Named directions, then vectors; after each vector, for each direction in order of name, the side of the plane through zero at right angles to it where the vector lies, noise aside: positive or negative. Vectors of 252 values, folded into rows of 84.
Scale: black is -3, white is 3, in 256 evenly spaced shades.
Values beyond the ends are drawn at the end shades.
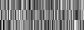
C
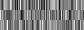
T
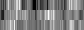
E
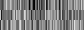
positive, positive, positive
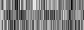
negative, negative, positive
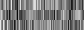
negative, negative, positive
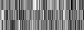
negative, negative, positive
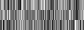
positive, negative, negative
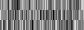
positive, negative, positive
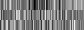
positive, positive, positive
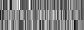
negative, positive, negative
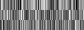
positive, negative, negative
